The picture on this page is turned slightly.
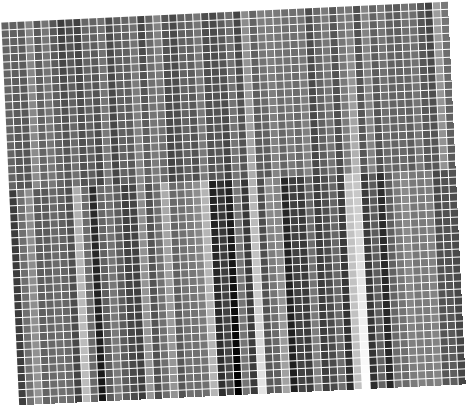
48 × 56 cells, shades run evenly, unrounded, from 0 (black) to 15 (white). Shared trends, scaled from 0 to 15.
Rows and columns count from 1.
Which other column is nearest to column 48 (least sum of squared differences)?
41
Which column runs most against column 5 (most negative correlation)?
33
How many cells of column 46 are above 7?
21
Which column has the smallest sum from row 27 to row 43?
28
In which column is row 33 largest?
44
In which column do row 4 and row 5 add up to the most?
55
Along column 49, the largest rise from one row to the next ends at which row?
22
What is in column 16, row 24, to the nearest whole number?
4
